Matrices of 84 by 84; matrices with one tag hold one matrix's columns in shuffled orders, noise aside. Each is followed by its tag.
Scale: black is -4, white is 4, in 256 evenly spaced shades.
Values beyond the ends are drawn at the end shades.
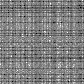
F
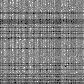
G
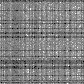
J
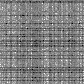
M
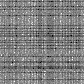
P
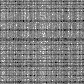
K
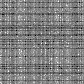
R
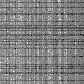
R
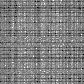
F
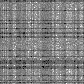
J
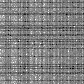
R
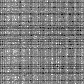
R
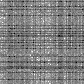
P
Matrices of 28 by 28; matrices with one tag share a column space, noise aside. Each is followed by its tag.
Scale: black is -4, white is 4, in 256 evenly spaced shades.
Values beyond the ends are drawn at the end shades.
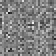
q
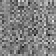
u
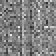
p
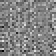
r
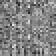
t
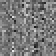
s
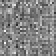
t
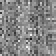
u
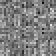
t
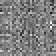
q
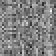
t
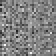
q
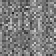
q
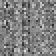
p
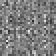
u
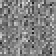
t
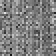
q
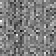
p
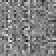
u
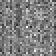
p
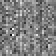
u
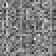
p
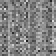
r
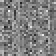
p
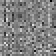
r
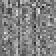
t
